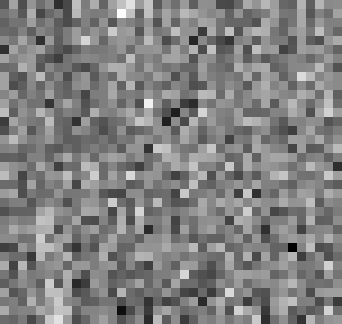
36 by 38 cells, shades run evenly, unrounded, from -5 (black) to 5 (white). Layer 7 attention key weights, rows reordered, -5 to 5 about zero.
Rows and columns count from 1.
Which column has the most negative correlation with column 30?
7
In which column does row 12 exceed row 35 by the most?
17
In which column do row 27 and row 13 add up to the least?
20
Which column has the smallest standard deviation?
12
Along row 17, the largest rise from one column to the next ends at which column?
18
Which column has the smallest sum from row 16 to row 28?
9
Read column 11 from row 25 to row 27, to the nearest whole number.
-2 1 -1
